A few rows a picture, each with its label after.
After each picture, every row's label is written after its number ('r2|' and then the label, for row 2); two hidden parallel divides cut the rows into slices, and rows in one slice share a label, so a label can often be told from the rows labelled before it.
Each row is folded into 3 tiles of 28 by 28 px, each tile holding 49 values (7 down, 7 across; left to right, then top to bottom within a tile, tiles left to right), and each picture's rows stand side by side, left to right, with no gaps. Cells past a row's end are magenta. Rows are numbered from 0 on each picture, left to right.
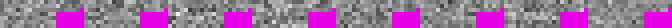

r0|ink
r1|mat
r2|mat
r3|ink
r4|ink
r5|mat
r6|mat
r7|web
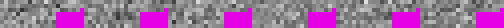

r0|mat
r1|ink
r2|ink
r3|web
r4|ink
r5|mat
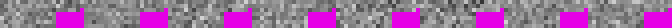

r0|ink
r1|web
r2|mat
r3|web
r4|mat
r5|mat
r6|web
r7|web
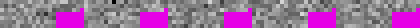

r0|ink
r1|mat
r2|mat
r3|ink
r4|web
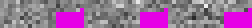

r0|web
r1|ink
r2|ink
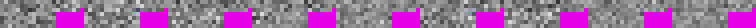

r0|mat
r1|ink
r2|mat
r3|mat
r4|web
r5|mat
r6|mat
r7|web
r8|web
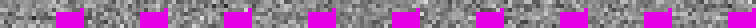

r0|ink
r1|mat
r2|mat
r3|ink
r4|web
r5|mat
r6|mat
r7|mat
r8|mat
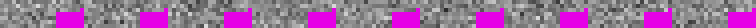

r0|ink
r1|mat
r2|mat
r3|web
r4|mat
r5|mat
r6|mat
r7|mat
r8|mat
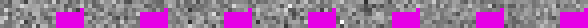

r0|ink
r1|ink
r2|mat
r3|ink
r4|mat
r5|web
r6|web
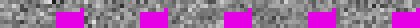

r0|mat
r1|mat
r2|ink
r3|web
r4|mat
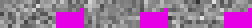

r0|ink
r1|web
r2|mat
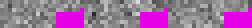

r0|web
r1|ink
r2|web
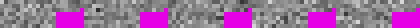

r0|ink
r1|web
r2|ink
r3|ink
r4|ink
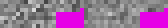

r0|ink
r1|web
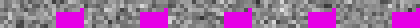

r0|mat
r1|ink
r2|ink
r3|ink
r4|web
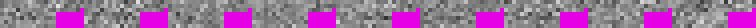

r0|ink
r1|ink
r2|web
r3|web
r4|ink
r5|web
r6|ink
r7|web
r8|mat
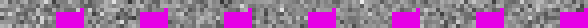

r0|mat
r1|ink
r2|mat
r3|web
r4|web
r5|ink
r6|ink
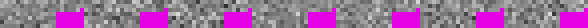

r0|web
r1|ink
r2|mat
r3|web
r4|web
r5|ink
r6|mat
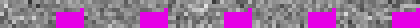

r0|mat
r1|web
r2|ink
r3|web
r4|mat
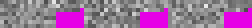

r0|ink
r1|ink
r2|ink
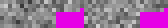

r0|mat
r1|ink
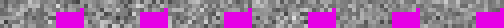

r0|ink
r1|ink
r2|ink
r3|mat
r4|web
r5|web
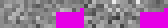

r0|web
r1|ink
